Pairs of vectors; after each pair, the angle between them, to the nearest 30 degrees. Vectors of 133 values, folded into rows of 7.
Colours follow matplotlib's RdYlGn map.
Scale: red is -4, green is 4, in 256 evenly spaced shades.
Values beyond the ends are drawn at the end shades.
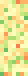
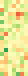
60 degrees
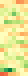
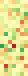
90 degrees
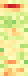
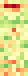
30 degrees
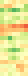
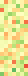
90 degrees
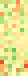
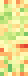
60 degrees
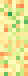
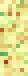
120 degrees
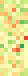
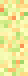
120 degrees
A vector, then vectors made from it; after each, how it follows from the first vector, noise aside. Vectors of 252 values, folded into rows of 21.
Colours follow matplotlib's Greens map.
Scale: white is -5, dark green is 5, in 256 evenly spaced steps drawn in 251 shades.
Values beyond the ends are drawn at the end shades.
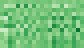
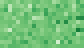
reversed, negated, partly zeroed.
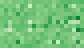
reversed, negated, partly zeroed.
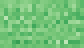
reversed, negated, shrunk.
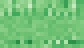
reversed, negated, partly zeroed.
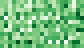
reversed, negated, scaled up.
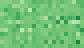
reversed, negated, partly zeroed.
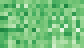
negated.
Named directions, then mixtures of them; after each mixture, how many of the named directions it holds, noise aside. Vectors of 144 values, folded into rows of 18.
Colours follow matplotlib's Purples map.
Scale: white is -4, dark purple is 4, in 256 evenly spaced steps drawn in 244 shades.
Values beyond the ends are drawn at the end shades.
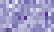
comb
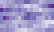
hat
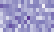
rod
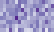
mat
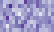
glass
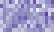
two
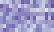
three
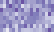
three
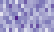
two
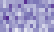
three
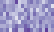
one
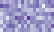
one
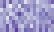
four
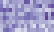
four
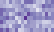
four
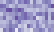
four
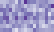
four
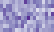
four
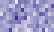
two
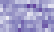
one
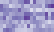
three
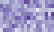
four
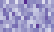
two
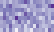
four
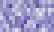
two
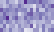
four
